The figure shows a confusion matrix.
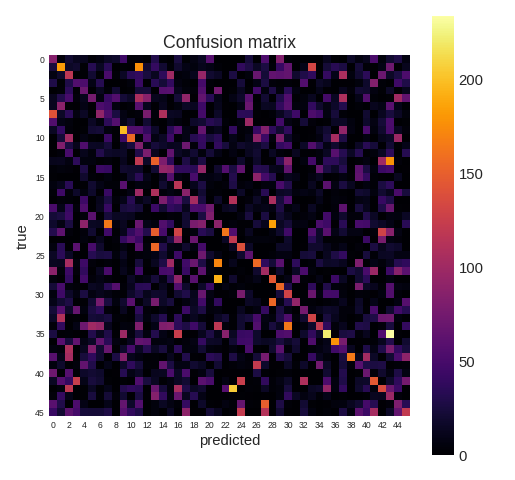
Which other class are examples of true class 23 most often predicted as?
16
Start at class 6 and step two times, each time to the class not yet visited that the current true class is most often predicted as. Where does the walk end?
11
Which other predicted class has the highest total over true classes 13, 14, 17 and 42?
43
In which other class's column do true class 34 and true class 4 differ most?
30
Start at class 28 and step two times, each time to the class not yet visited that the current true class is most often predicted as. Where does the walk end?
7
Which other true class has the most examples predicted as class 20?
19
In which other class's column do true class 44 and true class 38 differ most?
2
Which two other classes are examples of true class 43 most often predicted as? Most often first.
13, 16
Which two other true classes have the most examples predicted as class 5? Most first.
34, 37
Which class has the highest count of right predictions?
35
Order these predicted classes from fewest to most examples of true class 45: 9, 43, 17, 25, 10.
25, 43, 10, 9, 17
